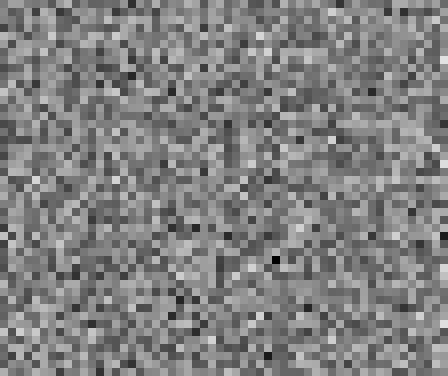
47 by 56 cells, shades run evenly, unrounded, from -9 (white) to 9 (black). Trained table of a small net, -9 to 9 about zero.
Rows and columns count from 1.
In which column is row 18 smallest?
42
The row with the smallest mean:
19
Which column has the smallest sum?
27
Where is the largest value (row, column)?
33, 35
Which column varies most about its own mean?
56
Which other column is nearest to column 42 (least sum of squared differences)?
21
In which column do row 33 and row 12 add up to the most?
28
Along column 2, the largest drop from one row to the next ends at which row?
31
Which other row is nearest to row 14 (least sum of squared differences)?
18
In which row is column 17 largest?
10
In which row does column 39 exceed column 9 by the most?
26
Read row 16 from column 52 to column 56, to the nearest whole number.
-3 -2 1 2 5
